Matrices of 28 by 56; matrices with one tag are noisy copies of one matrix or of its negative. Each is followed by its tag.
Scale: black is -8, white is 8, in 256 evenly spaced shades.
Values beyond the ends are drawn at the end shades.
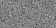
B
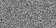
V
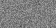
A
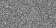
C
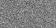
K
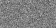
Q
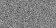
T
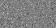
C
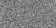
K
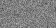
A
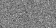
Q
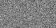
V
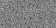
A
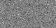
K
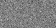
V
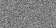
Q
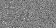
C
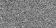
K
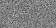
Q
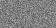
T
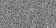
A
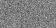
T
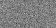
A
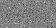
A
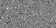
Q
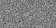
V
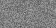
A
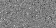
C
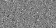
T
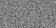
C
